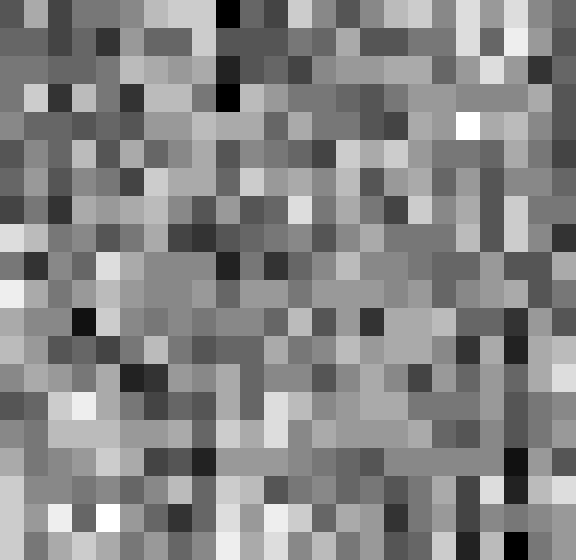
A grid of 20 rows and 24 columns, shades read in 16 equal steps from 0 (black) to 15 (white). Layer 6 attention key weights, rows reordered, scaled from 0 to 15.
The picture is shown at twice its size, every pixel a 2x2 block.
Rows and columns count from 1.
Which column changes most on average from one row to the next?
4
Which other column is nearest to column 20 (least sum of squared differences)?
22
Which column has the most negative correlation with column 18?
3
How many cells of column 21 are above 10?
3
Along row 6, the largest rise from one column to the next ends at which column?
15
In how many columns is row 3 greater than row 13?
8
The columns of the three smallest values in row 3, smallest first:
10, 23, 13
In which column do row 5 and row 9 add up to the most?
20
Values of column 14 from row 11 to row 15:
9 5 8 5 8
